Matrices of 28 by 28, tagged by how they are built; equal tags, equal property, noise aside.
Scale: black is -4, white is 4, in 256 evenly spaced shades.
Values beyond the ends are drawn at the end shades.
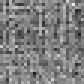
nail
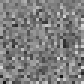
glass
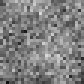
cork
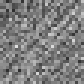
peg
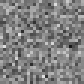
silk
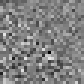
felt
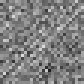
peg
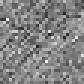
peg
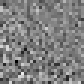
felt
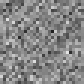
peg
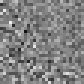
felt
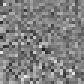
felt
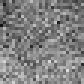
cork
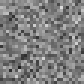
nail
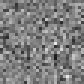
glass
